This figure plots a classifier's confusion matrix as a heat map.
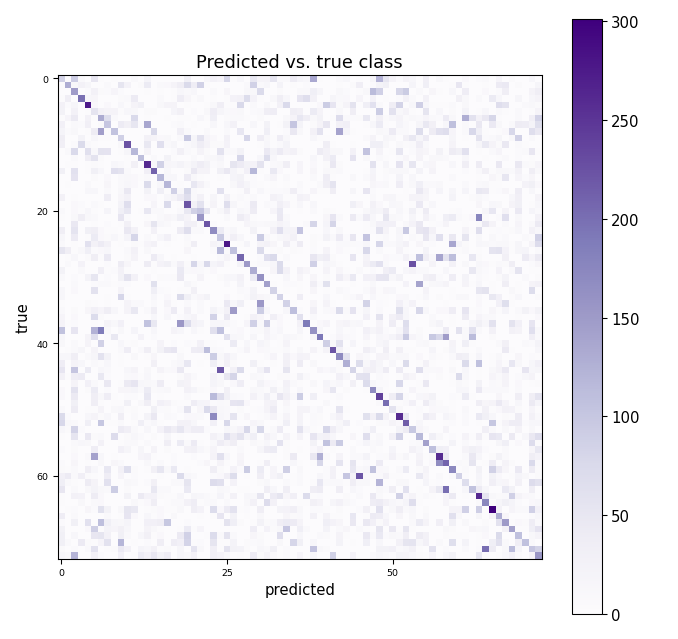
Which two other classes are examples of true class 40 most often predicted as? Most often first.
6, 42
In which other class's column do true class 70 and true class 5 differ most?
9
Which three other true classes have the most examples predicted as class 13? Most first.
7, 37, 16
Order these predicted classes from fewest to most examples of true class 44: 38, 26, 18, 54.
38, 26, 18, 54
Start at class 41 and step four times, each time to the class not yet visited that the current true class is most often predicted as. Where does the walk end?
61
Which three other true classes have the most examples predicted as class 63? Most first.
21, 43, 65
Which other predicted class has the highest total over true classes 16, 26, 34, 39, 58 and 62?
57
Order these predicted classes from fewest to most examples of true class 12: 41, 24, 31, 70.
70, 24, 41, 31
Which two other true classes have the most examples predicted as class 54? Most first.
31, 27
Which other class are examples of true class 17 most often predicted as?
19
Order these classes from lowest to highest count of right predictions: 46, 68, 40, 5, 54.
5, 46, 40, 54, 68
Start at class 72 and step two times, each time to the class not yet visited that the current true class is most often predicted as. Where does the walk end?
47
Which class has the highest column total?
48
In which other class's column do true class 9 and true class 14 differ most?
29
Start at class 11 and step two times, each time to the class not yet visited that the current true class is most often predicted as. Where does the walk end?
51
